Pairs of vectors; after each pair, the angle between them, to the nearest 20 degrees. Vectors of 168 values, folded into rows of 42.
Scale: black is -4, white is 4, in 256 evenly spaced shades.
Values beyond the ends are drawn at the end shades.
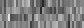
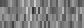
80 degrees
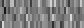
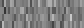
20 degrees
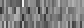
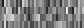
60 degrees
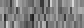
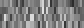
140 degrees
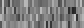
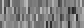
20 degrees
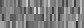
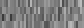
40 degrees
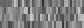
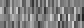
80 degrees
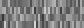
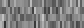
160 degrees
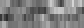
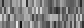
120 degrees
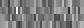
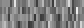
60 degrees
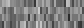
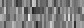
120 degrees
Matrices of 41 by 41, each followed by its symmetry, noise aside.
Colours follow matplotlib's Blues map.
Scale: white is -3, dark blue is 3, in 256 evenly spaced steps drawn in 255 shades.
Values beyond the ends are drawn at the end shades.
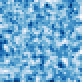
antisymmetric.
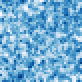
no symmetry.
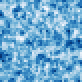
no symmetry.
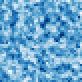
symmetric across the other diagonal.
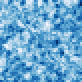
no symmetry.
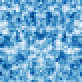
mirrored left to right.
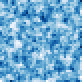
antisymmetric.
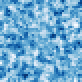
antisymmetric.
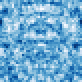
mirrored left to right.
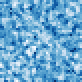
symmetric across the other diagonal.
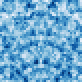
mirrored left to right.
